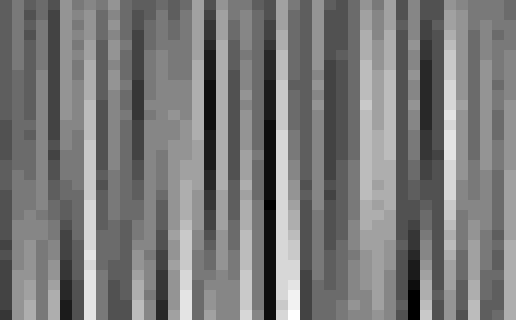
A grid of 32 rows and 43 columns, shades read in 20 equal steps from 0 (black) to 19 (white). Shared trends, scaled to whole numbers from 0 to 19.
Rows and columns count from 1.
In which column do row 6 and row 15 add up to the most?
38
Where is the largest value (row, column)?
32, 25
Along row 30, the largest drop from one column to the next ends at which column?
26
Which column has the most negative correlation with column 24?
23
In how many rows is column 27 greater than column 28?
29
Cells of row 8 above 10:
13
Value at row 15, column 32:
13
